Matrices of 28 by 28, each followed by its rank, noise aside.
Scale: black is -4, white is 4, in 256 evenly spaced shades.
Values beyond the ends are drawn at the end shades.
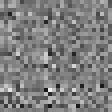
five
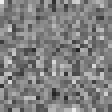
six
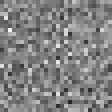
seven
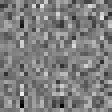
four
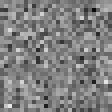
seven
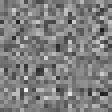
five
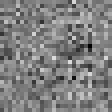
five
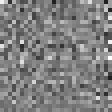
four
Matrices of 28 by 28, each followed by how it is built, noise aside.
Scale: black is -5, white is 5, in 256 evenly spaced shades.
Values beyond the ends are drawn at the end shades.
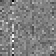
uneven columns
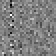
uneven columns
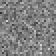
noise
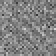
Toeplitz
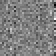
uneven columns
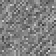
Hankel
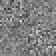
block diagonal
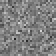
noise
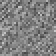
Hankel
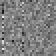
uneven columns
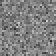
noise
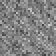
Toeplitz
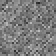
Hankel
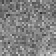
smooth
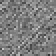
Hankel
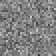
noise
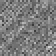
Hankel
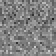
repeating columns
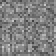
blocks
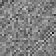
Hankel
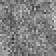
smooth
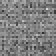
blocks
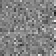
uneven columns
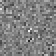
block diagonal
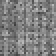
blocks
